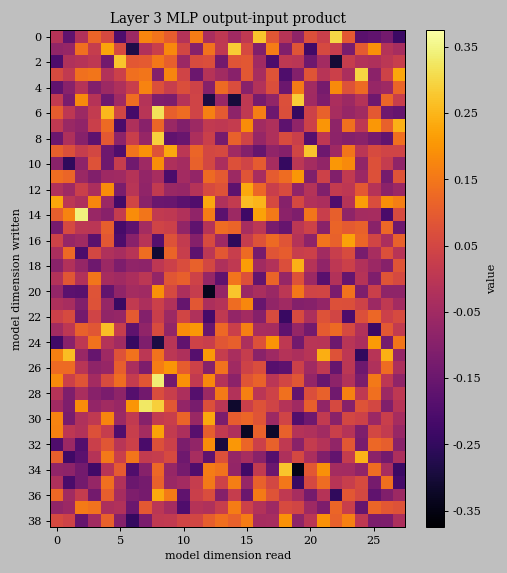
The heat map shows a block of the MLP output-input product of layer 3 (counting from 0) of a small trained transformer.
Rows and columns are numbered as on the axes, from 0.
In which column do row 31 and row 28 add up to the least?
11
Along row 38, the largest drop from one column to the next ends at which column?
19
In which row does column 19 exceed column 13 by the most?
5
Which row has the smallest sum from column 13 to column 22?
2
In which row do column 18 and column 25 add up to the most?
34
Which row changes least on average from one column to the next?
18
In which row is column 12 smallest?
20
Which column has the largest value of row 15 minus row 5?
14
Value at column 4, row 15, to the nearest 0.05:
0.1
